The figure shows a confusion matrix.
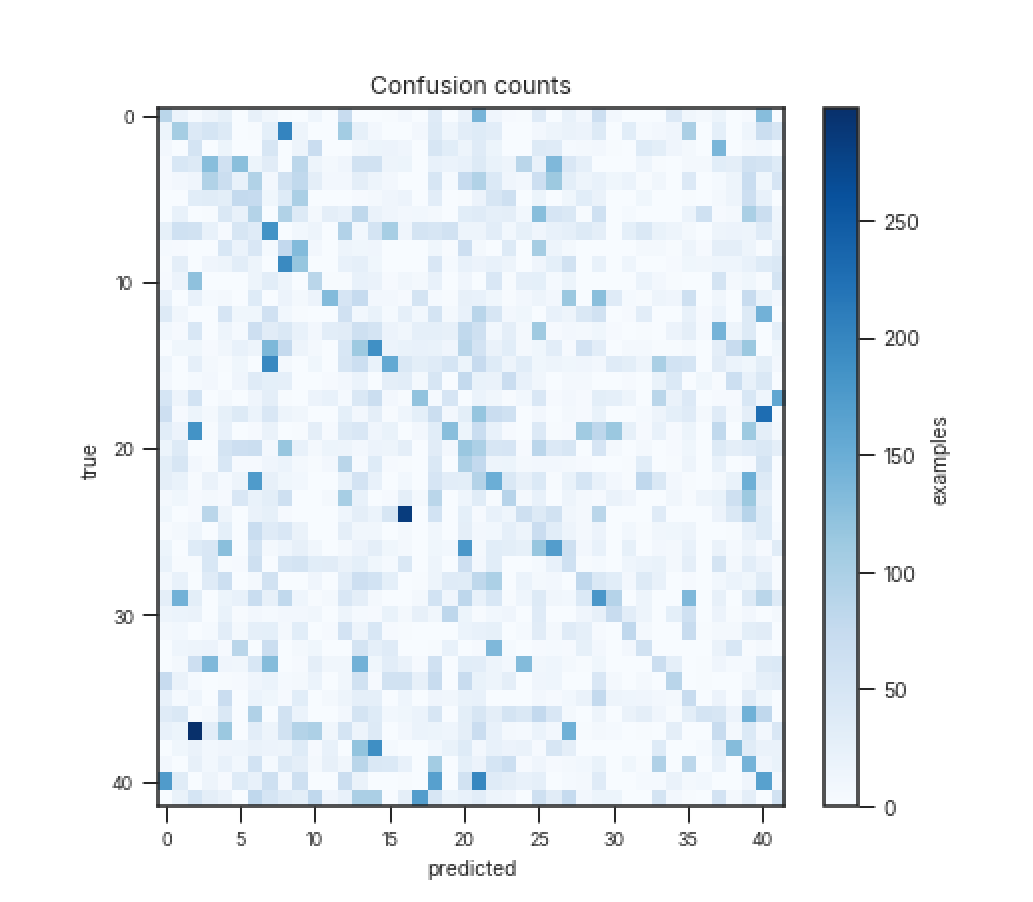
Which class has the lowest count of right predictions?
16
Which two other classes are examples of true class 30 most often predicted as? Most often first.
19, 35
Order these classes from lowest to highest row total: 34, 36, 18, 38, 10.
10, 34, 38, 18, 36
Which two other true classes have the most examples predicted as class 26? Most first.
3, 4
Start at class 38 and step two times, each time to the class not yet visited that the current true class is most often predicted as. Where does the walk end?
7
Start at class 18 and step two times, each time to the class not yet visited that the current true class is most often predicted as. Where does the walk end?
21
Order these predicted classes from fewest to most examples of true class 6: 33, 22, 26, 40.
33, 22, 26, 40
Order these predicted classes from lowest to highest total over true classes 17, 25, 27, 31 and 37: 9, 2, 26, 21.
26, 21, 9, 2
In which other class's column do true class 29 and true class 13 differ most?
1
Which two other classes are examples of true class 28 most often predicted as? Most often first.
22, 21
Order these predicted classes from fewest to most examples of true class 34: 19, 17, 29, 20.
19, 17, 29, 20
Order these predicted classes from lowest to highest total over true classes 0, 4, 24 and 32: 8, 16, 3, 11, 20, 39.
11, 8, 20, 39, 3, 16
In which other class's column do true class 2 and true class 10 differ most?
37
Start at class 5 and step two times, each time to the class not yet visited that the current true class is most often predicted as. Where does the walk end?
8
